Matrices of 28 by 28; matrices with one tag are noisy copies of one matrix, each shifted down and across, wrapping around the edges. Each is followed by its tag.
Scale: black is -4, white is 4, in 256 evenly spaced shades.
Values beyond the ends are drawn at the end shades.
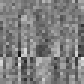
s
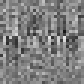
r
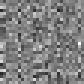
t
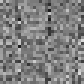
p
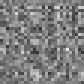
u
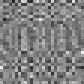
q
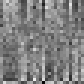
s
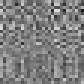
q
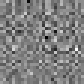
q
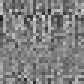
r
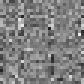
p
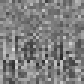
r
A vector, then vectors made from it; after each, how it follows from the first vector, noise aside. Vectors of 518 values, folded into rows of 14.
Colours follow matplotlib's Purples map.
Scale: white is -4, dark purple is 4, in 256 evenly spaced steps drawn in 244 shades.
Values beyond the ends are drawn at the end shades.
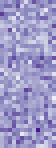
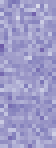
reversed, negated, shrunk.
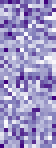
wrapped around, scaled up.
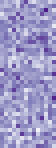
negated.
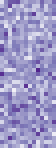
reversed, negated.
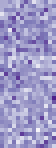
negated.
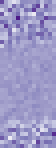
reversed, partly zeroed.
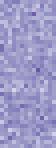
reversed, negated, shrunk.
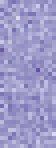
reversed, negated, shrunk.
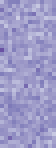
reversed, negated, shrunk.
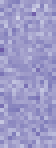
reversed, negated, shrunk.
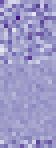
reversed, partly zeroed.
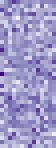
reversed, negated.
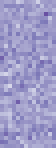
wrapped around, shrunk.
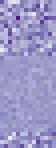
reversed, partly zeroed.
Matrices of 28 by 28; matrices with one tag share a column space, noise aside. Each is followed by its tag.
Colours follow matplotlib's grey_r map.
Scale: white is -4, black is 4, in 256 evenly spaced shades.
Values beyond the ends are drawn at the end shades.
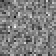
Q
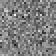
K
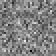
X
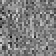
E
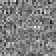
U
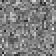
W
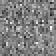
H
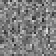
W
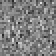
U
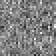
Q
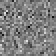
K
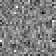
U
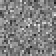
X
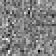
X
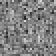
W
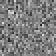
X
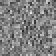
U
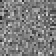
K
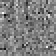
E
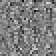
W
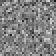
W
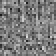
E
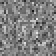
U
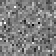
X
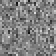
W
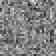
W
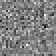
K
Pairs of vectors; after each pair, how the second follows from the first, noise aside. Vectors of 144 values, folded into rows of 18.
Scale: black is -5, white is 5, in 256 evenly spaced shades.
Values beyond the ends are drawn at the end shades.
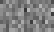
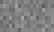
wrapped around, negated, shrunk.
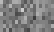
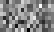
wrapped around, negated, scaled up.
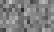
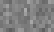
reversed, negated, shrunk.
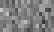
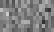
copied.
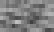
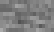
wrapped around, negated, shrunk.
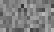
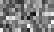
wrapped around, negated, scaled up.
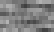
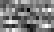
wrapped around, negated, scaled up.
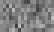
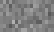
wrapped around, negated, shrunk.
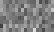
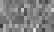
copied.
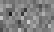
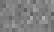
reversed, negated, shrunk.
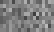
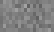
wrapped around, negated, shrunk.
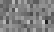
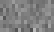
wrapped around, negated, shrunk.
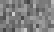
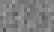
wrapped around, negated, shrunk.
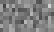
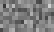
copied.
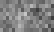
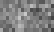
copied.
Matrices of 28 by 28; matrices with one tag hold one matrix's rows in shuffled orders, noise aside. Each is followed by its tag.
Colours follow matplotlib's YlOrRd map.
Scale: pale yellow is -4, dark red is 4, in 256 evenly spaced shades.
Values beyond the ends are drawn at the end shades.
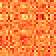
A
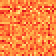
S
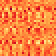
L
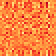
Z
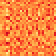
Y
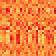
Y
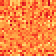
S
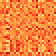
Y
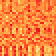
L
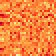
S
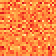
S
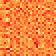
Y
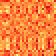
Y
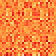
Z
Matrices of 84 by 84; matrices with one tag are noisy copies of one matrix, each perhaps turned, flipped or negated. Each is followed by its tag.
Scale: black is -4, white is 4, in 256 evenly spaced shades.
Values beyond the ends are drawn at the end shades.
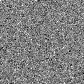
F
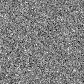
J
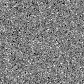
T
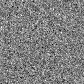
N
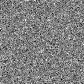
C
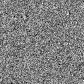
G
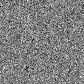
G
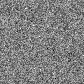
J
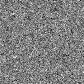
G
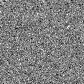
G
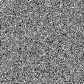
C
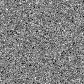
T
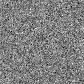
N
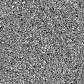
N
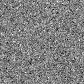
T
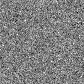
N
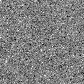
F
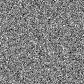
C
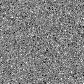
F
